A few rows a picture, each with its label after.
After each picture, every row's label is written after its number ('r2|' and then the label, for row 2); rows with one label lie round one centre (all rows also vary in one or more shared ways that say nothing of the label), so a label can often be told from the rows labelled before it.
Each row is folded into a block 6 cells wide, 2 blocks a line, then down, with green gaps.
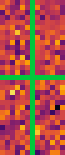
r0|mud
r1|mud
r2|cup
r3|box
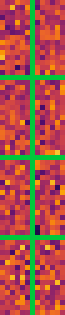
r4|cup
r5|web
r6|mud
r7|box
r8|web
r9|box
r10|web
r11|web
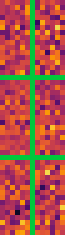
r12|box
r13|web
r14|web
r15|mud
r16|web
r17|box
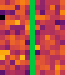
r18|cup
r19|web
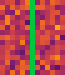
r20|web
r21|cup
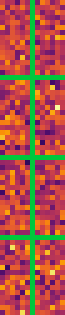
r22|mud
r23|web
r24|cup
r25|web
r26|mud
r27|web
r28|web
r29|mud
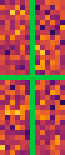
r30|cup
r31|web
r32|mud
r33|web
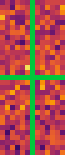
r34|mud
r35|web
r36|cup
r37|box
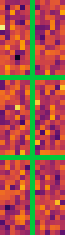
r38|mud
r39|box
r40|box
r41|box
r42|cup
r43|mud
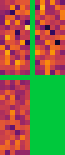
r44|web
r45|box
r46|mud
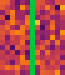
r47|mud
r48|box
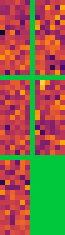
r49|mud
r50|cup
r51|cup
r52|box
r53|web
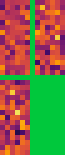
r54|web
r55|cup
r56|mud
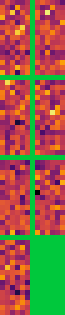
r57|mud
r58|mud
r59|box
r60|mud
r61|mud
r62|mud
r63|mud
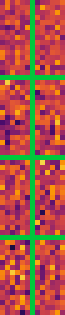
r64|box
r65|cup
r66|box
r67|cup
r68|cup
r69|box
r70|mud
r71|box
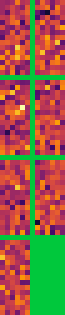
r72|cup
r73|web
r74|mud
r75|cup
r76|box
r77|cup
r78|web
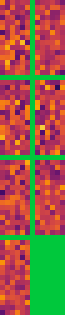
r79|mud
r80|mud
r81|mud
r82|box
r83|cup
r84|mud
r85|box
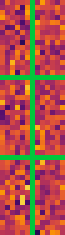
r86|box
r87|box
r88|box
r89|web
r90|web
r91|box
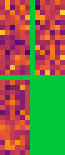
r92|box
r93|web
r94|mud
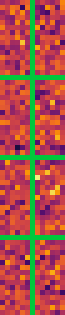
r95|cup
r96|web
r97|cup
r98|cup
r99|box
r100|mud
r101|web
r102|mud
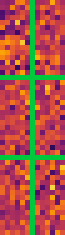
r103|cup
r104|cup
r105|cup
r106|cup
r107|web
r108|box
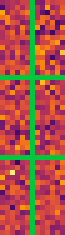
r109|web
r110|web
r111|mud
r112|box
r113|mud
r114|cup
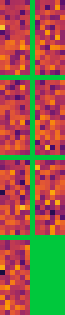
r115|mud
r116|mud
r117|mud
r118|cup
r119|mud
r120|mud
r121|mud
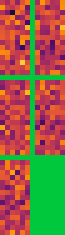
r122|web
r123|box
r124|web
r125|box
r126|box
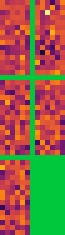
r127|cup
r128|box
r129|web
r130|cup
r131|cup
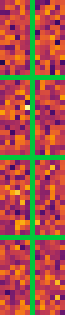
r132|cup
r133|cup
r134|web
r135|box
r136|mud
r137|box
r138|web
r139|mud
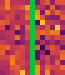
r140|box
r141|web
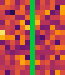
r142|web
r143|box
